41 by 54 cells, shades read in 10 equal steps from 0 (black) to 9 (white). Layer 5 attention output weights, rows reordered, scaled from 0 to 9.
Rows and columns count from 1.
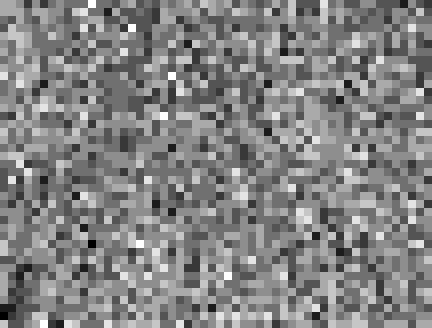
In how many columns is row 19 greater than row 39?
24
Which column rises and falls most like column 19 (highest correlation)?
49
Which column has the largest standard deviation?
3
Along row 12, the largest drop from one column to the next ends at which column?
54
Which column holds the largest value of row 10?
22
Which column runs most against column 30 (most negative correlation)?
40
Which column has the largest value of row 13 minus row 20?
12
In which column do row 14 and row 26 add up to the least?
32
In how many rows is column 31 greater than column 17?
15
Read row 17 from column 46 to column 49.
3 6 5 6
